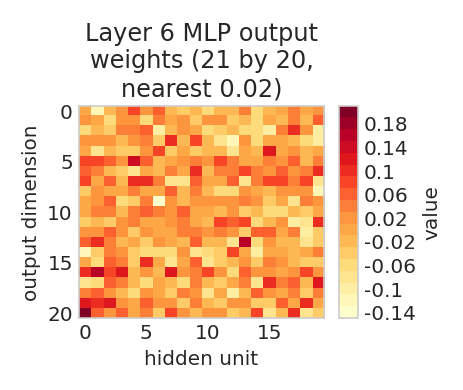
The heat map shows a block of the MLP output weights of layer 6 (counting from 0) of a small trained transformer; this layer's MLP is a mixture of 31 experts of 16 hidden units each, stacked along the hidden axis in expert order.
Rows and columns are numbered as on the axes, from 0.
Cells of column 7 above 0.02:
5
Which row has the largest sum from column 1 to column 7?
16
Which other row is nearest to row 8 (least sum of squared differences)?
3
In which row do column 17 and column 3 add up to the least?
9
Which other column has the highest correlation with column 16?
18
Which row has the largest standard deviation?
20
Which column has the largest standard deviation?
0
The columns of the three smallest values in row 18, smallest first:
12, 10, 4
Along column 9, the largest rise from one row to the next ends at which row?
15
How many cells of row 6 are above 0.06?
3
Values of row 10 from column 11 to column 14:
-0.02 0.02 -0.04 -0.02
